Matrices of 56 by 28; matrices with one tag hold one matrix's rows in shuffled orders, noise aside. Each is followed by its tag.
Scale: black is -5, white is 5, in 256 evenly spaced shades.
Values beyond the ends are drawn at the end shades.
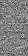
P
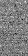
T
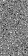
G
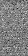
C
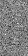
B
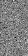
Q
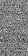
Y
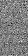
P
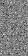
G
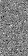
G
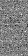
T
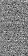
C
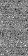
T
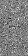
B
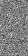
G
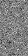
B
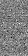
P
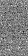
Y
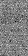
T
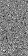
G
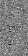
B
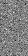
Q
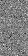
G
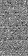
T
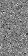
G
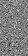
B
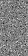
G
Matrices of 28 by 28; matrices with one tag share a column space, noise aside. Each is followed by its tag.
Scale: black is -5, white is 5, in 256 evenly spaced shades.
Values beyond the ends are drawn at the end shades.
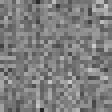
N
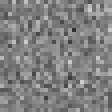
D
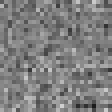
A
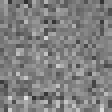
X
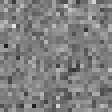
A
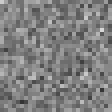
D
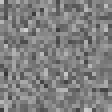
D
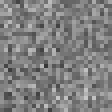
A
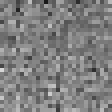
A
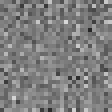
N
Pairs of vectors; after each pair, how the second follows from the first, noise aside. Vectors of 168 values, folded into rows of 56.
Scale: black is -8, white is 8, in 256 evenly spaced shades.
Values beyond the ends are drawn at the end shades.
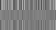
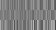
reversed.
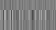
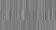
reversed, negated, shrunk.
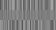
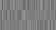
wrapped around, shrunk.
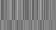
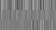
negated, partly zeroed.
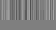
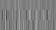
reversed, negated, partly zeroed.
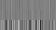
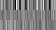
reversed, scaled up.
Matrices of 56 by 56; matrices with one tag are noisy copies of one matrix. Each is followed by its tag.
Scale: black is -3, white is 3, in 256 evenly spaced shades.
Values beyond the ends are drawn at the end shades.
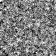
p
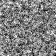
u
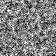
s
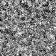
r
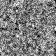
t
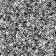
t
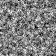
s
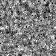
r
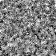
p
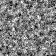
s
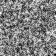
u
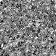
p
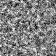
s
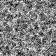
s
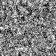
r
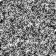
p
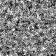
s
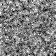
u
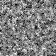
s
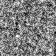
t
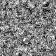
r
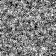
s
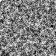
p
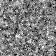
t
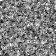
p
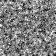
u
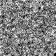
u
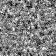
s
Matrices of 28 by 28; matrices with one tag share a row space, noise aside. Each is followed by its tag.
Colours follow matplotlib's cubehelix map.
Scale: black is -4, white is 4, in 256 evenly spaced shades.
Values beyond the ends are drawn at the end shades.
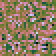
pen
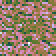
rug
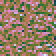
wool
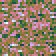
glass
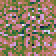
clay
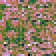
clay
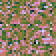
pen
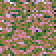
wool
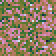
pen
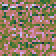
glass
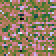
glass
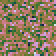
clay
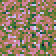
clay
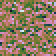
wool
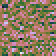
glass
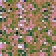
rug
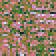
glass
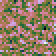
wool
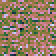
glass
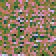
glass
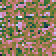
rug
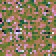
rug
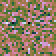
clay
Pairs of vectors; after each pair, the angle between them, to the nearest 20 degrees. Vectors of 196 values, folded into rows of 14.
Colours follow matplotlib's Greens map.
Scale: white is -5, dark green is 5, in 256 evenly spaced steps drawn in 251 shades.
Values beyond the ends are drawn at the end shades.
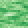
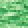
20 degrees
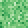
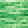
80 degrees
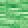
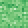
60 degrees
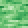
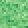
120 degrees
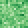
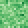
20 degrees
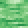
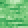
20 degrees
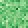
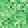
100 degrees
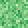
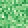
120 degrees
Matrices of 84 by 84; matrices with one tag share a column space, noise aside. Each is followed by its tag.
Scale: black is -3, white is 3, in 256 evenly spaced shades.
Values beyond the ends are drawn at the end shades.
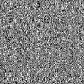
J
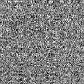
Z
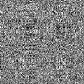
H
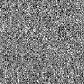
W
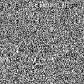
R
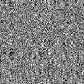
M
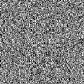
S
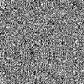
M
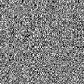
Z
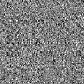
S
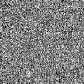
W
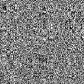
H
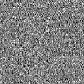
S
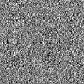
S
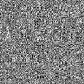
H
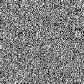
W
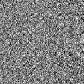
S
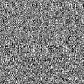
R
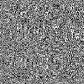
H
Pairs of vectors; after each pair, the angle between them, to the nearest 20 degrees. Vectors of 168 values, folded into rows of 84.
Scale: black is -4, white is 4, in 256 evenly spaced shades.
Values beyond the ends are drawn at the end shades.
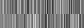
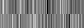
40 degrees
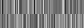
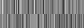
160 degrees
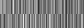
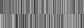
120 degrees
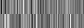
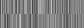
120 degrees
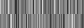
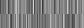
160 degrees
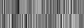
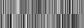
160 degrees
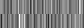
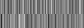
40 degrees
